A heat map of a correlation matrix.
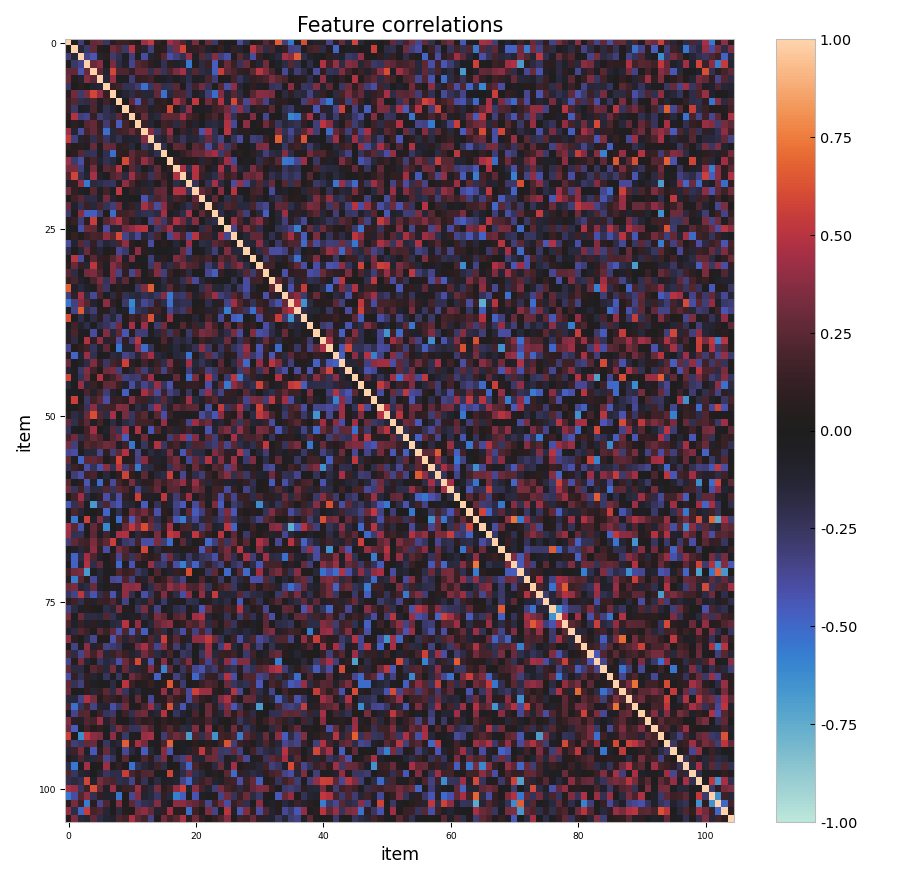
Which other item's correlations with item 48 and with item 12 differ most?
42
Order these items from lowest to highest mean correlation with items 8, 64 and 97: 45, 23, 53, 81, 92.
23, 53, 81, 45, 92
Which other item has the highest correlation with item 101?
64
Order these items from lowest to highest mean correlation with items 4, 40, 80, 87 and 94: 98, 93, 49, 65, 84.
84, 49, 98, 65, 93
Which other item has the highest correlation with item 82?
56
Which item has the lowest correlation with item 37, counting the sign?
35
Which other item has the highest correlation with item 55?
58
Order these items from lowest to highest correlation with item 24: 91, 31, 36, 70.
70, 36, 91, 31
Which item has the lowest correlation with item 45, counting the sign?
83
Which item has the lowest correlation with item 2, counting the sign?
93
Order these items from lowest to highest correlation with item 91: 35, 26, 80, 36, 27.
27, 35, 36, 26, 80
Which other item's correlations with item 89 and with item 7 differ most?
67
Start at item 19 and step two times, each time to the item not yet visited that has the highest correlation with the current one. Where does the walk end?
102
